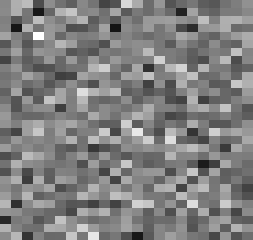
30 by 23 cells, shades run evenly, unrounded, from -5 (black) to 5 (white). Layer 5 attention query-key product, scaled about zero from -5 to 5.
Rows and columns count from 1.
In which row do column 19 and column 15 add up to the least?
21
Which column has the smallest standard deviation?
15
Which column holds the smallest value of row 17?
18
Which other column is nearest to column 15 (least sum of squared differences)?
5
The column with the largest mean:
12
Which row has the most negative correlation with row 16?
9
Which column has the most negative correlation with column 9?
22
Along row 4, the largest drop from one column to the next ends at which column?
11
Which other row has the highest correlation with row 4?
17
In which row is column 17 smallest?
2
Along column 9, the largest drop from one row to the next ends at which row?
19
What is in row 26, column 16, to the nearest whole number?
1
